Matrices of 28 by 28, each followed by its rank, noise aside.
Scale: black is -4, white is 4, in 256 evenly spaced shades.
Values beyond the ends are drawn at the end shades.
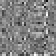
four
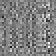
three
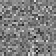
eight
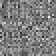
six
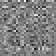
four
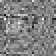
four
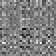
three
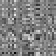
three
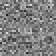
six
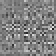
three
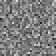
eight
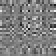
three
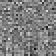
eight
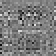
four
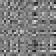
three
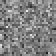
eight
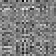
four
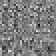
six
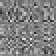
four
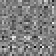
four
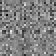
six
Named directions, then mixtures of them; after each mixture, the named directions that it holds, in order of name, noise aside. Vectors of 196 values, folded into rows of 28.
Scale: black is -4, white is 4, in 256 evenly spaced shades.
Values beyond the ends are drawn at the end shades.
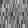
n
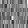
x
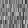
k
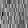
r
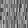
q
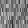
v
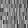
q, r, x.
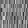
k, n, q.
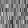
v.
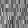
v.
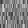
n.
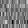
n, v, x.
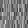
k, q, v.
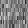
k, v.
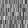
k.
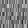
k, n, x.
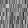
k, n, v.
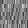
n, q, x.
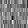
x.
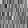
r, x.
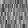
n.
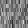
v.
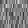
k, n, r.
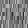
k, n.
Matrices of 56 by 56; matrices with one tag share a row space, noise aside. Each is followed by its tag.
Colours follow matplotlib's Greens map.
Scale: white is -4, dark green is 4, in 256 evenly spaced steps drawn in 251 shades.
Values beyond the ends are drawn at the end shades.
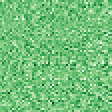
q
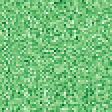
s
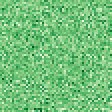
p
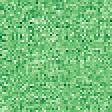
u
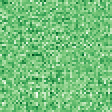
u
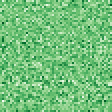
p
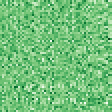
q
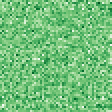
p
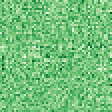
p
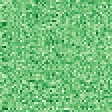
u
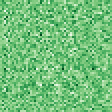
s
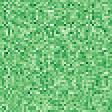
s
